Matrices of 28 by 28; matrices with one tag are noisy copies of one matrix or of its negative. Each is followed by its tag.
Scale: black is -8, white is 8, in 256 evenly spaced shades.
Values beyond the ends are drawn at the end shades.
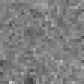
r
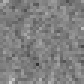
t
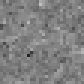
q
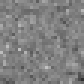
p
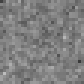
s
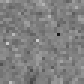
r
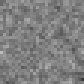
p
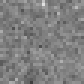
r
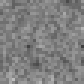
t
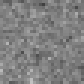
r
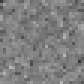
s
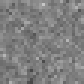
r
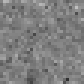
r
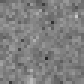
r
